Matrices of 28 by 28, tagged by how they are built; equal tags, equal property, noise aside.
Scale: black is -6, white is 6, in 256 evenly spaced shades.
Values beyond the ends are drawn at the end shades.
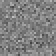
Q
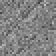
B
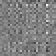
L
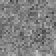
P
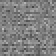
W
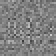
L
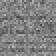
W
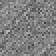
B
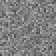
Q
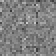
L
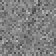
Q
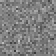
Q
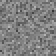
Q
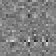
L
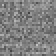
W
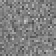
Q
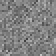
B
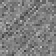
B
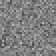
Q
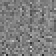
L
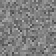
Q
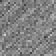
B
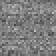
W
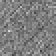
B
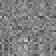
L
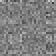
L
